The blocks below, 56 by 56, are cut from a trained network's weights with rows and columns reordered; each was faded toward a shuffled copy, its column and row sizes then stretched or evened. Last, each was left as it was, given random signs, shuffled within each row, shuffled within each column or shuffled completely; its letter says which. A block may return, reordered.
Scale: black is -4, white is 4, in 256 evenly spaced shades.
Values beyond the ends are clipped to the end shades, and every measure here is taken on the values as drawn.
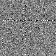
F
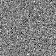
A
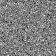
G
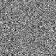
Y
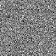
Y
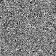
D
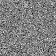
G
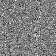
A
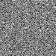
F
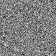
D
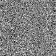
A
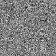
Y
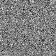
F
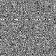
Y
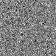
G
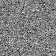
G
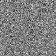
Y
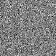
A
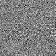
Y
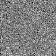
Y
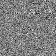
D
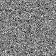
D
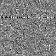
Y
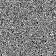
G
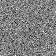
G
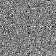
Y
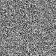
A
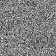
A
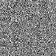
Y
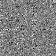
F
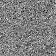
D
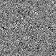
F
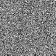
D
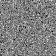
G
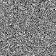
F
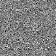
Y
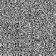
Y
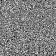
D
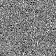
A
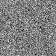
G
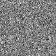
A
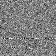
D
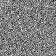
G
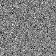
A
